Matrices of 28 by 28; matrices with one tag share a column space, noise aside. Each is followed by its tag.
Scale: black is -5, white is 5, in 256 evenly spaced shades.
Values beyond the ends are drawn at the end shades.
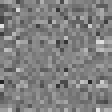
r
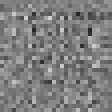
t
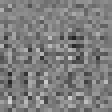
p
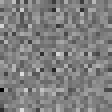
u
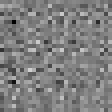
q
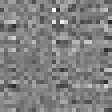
r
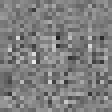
p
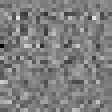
t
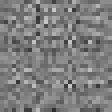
r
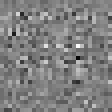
t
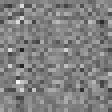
q
